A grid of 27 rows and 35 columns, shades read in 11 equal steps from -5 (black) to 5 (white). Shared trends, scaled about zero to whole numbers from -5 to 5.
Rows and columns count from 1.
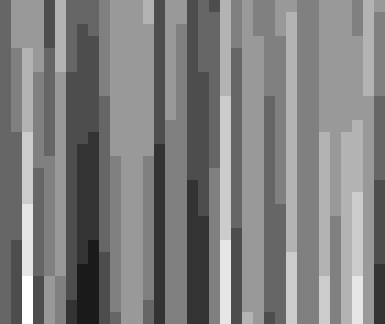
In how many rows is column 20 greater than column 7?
21
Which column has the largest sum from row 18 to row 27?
3
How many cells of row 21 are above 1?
6
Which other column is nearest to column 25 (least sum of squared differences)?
10
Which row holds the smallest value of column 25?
27
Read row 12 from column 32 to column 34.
2 2 1
